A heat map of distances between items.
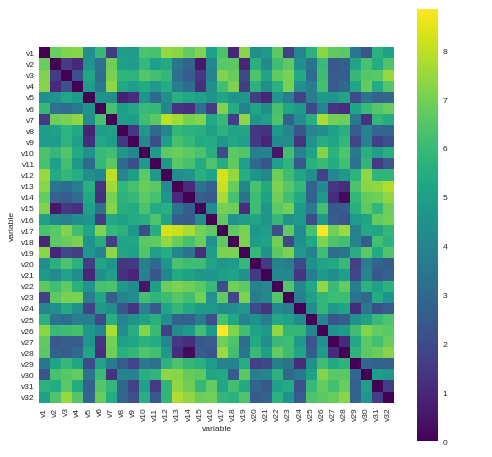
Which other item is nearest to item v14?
v28
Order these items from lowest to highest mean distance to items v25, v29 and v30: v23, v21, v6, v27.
v21, v23, v6, v27
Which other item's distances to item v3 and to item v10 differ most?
v22
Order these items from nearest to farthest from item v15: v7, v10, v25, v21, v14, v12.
v14, v25, v21, v12, v10, v7
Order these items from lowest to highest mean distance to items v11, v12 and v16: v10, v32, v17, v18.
v32, v10, v18, v17
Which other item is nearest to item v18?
v1
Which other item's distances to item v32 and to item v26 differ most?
v31
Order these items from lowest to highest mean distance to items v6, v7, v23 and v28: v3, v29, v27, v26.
v27, v29, v3, v26
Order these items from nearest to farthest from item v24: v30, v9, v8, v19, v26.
v9, v8, v30, v19, v26
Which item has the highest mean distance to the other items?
v17
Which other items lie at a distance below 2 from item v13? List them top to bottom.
v6, v14, v27, v28
